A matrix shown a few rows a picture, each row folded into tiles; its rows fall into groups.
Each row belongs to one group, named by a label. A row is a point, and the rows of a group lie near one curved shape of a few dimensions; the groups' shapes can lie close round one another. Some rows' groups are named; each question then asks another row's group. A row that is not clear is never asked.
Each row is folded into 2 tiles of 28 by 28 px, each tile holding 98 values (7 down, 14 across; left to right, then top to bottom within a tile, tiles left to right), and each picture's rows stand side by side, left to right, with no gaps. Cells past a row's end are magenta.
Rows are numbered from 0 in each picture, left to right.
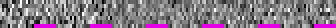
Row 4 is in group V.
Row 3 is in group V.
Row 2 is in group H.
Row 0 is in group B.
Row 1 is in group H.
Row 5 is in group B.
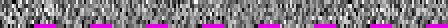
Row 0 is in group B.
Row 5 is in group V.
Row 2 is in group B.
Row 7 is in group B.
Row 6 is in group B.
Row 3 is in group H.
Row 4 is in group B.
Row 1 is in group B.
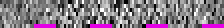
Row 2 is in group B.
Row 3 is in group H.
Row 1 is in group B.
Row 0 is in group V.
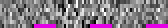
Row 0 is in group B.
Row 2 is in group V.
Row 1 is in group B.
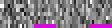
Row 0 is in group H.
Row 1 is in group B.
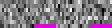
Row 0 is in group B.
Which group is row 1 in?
V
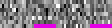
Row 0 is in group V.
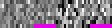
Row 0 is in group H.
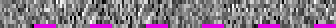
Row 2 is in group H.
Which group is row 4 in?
H
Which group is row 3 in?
H
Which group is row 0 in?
B
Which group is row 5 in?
B
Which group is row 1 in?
H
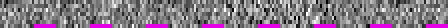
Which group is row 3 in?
V
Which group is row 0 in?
V
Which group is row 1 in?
H
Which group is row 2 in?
H
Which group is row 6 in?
B
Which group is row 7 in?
V
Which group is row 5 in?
H
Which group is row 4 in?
B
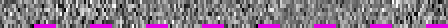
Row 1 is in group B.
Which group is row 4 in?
B
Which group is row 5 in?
H
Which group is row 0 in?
B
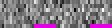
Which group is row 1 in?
V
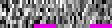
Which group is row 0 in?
B
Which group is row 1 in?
H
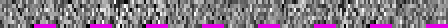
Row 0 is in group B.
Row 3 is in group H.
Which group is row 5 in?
V
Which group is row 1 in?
B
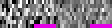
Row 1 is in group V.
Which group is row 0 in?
B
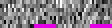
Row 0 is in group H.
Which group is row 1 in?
H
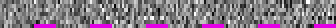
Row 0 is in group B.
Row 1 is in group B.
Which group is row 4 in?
V
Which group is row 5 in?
H
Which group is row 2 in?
V
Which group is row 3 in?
H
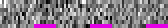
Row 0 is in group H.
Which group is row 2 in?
H
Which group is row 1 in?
H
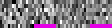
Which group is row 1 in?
V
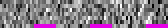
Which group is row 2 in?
H
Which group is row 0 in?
V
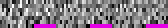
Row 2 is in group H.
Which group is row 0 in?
B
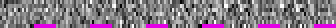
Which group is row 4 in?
H
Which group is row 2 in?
H
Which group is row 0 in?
V
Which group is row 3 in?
B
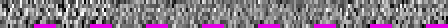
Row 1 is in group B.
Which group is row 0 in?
B
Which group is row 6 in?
B
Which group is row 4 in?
B
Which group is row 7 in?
H
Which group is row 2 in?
V
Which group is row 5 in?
V
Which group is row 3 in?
V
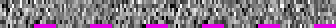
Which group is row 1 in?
H
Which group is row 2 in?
H
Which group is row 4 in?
B
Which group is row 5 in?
H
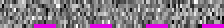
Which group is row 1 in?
H
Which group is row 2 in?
V
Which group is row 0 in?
V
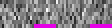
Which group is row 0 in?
V
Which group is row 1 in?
H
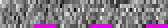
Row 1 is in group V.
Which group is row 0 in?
H
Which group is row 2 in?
V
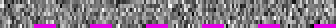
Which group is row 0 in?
H
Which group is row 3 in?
H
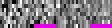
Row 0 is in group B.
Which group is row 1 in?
H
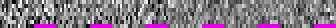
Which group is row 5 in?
B
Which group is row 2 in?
H
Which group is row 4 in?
H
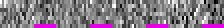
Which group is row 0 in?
H
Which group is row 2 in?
H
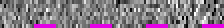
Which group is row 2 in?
V
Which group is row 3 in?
H
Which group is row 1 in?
H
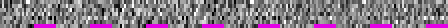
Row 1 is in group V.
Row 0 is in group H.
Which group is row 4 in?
H
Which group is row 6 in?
H
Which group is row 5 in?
V
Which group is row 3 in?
H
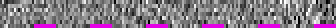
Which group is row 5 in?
H
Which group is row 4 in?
V
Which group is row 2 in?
B
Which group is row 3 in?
V
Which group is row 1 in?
H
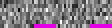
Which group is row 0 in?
V
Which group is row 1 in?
V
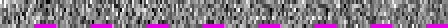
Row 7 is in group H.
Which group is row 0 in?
H
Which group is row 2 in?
B
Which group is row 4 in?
V
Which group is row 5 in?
V
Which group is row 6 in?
H
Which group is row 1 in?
B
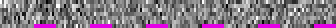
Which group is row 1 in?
H
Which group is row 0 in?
H
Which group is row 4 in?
V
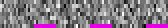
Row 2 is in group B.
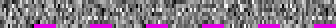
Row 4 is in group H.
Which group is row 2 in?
B
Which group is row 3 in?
V
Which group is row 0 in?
B
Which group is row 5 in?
V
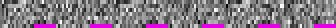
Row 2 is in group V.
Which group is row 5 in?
H
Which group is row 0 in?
V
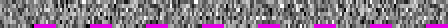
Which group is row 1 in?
H
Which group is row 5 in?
H
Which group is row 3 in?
H
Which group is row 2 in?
V
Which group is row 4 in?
V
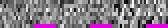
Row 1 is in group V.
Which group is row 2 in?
B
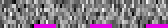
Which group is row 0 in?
B
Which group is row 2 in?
B
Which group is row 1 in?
V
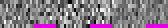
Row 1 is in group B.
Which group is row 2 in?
H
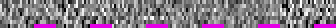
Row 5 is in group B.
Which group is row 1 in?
B
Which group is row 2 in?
V
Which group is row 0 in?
B
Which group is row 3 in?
V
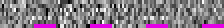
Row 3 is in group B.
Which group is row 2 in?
V
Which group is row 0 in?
V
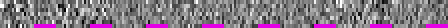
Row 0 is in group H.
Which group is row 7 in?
H
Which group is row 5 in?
B
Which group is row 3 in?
H
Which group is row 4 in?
H
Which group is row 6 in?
H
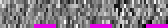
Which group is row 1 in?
H
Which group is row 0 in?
H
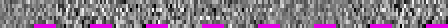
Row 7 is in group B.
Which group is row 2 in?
B
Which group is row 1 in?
B
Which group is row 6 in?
B
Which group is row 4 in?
V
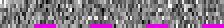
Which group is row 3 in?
H
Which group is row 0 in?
H
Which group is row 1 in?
V
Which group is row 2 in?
V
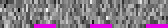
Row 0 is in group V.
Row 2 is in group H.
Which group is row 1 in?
B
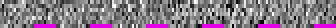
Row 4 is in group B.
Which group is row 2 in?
H
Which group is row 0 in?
V
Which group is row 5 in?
H
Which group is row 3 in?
H
